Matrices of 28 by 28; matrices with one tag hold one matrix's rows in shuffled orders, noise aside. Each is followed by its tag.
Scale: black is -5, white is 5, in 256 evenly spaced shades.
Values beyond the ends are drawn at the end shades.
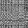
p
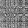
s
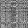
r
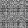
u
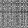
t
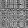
u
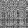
u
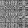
s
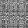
u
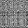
u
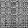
r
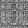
r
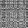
u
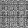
u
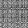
t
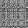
u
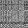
p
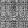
r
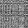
p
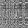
s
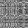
s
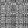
r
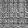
u
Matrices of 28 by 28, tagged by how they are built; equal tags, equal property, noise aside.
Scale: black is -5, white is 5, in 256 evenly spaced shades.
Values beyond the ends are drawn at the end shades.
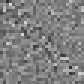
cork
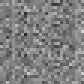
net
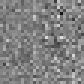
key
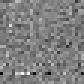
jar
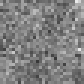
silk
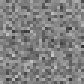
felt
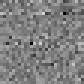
jar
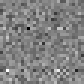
jar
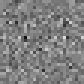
jar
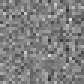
net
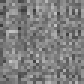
felt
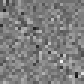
cork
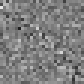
cork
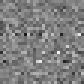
jar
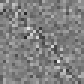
cork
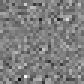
jar
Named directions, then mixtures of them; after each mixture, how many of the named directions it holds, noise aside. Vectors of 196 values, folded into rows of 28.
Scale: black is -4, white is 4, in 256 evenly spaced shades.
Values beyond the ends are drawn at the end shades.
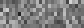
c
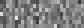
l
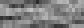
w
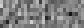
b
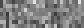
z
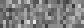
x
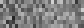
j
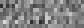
three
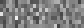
one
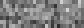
two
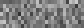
one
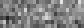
four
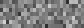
two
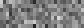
four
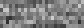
four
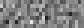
two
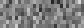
two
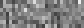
one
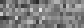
three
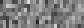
three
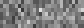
three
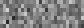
three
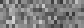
one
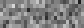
four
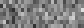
two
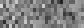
three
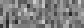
two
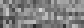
four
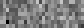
four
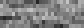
one
